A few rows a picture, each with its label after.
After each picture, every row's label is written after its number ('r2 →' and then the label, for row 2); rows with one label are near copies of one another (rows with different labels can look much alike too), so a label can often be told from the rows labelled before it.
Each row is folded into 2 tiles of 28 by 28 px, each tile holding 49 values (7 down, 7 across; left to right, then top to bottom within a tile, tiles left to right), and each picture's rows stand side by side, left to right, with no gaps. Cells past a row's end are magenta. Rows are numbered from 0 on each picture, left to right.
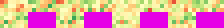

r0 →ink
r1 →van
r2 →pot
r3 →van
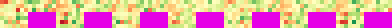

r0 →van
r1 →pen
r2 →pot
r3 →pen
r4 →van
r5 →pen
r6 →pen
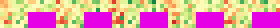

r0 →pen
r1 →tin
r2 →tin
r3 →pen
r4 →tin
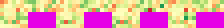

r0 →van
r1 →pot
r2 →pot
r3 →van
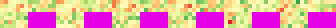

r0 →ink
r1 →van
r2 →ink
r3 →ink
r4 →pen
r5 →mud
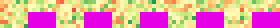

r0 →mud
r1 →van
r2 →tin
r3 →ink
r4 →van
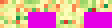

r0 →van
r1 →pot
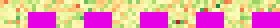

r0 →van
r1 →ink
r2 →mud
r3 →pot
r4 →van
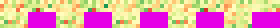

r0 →pot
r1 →pot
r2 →pot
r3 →pot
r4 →mud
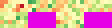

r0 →ink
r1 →mud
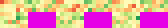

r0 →van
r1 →ink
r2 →ink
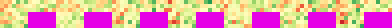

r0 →mud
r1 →ink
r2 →tin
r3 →tin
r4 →pot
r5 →ink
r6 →pen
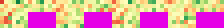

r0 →tin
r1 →mud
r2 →tin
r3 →van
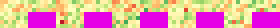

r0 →ink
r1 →pen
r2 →ink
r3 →van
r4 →pot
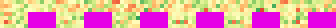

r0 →pen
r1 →ink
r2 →ink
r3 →pot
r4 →pot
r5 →van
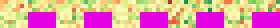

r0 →ink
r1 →van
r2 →van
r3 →tin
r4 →van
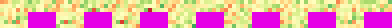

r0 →van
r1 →pot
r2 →pot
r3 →mud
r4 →mud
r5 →mud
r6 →van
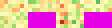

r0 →ink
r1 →pen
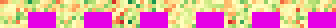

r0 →van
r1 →ink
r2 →tin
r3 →mud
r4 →pen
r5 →van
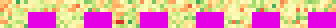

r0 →mud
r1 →ink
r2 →pen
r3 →ink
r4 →pot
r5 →van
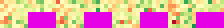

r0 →tin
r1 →tin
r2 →pot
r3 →pen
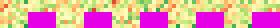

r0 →mud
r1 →pot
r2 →van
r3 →mud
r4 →mud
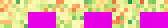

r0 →mud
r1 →ink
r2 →tin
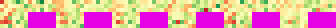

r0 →tin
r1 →pen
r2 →pen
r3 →pot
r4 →tin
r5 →pot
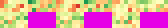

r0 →ink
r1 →ink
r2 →van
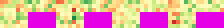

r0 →van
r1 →van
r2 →mud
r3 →pen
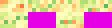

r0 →ink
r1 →pot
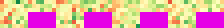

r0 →tin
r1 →van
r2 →mud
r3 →tin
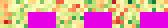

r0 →pen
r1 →ink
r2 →tin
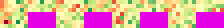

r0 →pen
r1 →ink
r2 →tin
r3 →mud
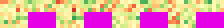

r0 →van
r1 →van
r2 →ink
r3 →tin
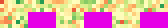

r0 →tin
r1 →van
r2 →pot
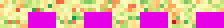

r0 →pot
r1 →van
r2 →ink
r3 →pen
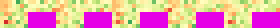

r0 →pen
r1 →mud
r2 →pen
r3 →mud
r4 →pen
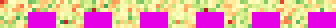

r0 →ink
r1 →pot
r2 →van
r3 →pot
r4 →pen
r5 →tin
